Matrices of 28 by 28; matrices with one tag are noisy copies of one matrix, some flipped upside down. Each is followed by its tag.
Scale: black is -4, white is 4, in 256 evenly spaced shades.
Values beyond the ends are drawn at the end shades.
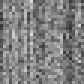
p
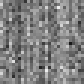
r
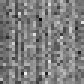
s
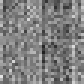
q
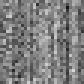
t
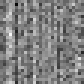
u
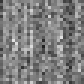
p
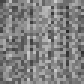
t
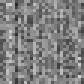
u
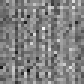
s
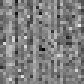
u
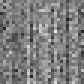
t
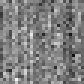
p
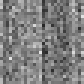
q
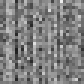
u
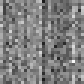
q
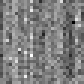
p
